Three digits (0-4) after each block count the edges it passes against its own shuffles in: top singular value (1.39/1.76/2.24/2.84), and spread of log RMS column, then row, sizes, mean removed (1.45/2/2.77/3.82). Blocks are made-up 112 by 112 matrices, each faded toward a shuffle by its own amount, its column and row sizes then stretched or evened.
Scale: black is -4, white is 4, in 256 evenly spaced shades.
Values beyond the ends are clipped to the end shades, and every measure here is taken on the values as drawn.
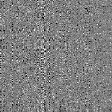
3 3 0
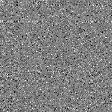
2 0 1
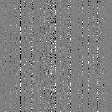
3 4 1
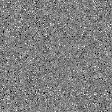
1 2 1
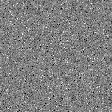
2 0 0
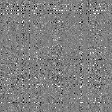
2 3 3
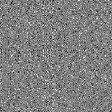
3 2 1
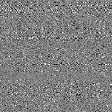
3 0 3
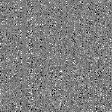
1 3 1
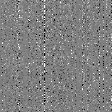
3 3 0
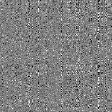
3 3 1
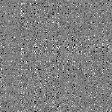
1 3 2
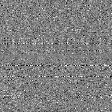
2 0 3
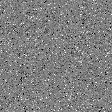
1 0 0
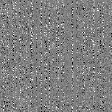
1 4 1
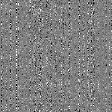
1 4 0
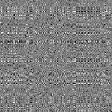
4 2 3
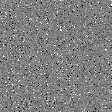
1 1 0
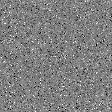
0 1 0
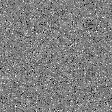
1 0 0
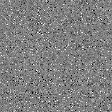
2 1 2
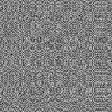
4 2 0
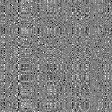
4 3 0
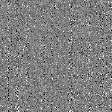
1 3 1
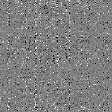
3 3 2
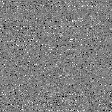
1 0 3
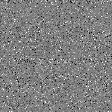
1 0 2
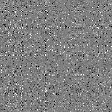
3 2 2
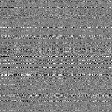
4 0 4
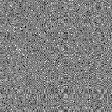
4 1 0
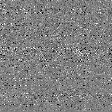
1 1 3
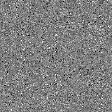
0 2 1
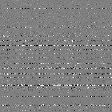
3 1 4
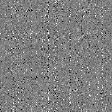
2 3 1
